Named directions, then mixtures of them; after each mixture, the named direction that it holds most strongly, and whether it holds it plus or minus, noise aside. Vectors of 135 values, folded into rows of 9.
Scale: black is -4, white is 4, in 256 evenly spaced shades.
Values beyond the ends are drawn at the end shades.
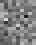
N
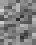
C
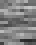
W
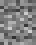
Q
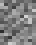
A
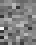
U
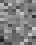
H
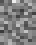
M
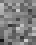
H, plus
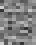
Q, minus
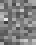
N, plus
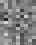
N, minus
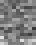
W, minus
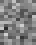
C, plus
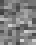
C, minus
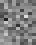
N, minus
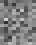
N, plus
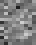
C, minus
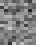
Q, plus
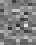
M, minus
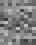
N, minus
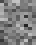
H, plus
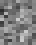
C, minus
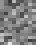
A, plus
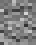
Q, plus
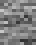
W, plus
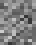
A, minus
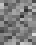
A, plus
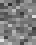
H, minus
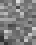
H, plus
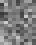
N, minus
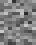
M, minus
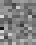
U, minus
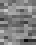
W, plus
